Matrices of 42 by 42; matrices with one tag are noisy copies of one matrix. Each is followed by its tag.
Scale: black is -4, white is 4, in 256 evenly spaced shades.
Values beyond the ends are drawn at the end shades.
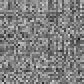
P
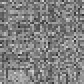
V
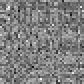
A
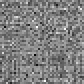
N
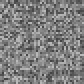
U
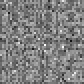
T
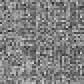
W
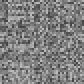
V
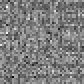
A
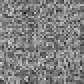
U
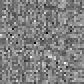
T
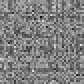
P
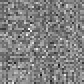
V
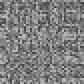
A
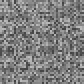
P
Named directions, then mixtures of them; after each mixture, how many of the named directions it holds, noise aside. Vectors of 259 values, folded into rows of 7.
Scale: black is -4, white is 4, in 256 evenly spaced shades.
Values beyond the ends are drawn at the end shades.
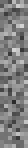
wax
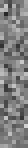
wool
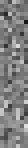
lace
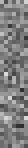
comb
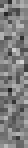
two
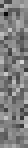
four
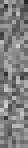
three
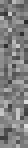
one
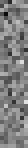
three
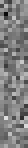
three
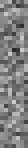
one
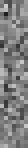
one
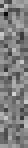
four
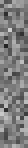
three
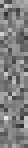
four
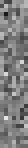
four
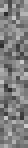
one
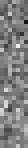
two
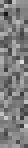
four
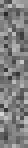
three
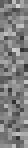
one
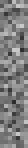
one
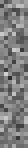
two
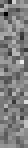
three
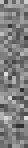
one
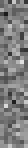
three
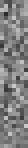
one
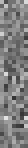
two
